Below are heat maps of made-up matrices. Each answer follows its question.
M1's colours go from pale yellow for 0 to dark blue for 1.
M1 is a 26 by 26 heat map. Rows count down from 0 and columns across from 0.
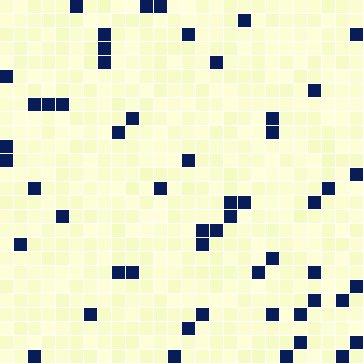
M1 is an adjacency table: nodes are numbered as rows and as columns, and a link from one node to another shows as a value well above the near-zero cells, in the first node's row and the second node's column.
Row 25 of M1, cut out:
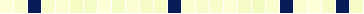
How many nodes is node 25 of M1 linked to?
4
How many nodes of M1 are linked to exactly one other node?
9
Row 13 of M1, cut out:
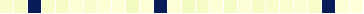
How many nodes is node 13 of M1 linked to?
3
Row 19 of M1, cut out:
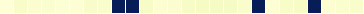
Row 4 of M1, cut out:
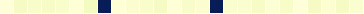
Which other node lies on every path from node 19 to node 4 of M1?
node 22
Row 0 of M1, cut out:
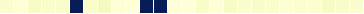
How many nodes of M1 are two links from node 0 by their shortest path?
1
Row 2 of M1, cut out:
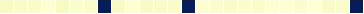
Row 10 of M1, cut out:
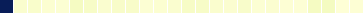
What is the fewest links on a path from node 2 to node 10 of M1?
4
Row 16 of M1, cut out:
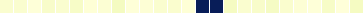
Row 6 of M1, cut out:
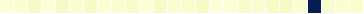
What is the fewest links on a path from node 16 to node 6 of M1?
3
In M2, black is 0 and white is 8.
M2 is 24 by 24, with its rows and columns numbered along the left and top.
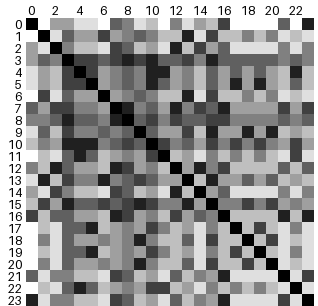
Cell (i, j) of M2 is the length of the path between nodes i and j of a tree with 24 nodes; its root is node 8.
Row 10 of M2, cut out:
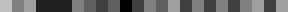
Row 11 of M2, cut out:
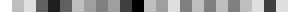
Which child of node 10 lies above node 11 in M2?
4
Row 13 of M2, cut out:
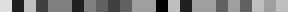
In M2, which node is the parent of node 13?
15
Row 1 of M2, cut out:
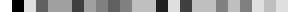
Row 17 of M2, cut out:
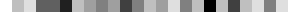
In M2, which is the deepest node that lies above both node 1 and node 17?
3
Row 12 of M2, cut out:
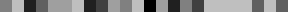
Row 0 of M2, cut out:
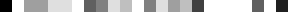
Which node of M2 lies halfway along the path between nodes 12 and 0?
16
